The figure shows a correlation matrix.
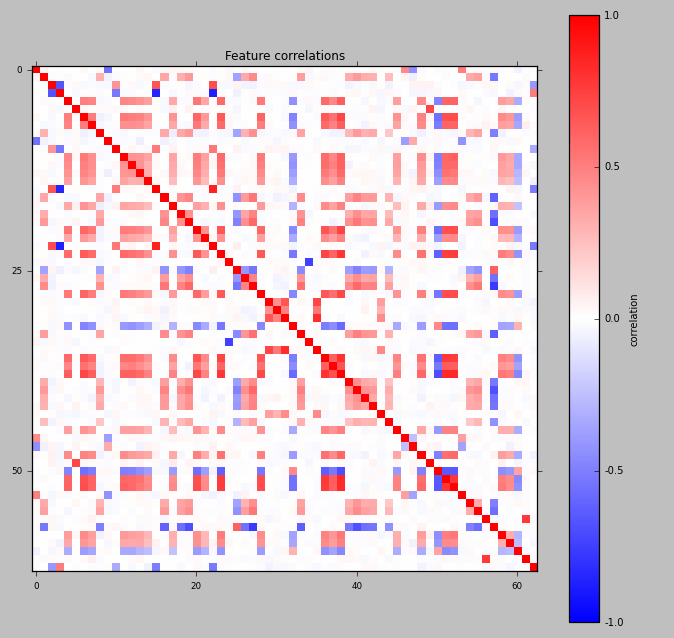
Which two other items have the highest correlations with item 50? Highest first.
32, 60
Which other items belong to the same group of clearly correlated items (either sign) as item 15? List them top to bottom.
2, 3, 10, 22, 62
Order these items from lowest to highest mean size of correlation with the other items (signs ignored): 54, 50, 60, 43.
43, 54, 60, 50
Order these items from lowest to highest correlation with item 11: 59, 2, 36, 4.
2, 59, 4, 36
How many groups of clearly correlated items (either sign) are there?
8
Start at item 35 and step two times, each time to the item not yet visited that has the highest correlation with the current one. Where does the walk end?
29
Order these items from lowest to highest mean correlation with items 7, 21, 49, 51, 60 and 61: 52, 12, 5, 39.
39, 5, 12, 52
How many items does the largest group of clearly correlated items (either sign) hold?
24
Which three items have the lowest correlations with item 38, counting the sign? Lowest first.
50, 32, 60
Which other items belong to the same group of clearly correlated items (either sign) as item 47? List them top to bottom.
0, 9, 46, 53
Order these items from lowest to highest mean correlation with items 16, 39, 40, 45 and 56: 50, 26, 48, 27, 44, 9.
50, 9, 48, 44, 26, 27
